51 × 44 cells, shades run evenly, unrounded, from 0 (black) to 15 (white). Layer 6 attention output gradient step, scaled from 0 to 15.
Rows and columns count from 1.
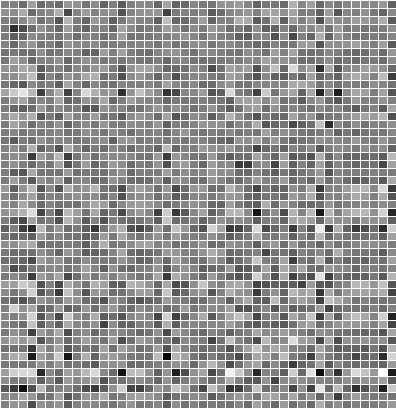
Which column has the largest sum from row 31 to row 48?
26
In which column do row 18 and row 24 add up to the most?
43
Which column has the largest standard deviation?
36
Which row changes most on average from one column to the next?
47
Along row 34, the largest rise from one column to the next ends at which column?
32
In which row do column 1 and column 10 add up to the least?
49
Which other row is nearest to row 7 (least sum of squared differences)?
14
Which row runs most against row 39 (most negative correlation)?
38
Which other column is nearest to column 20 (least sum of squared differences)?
5
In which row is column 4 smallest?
45
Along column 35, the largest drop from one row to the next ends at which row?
48
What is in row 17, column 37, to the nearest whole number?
8
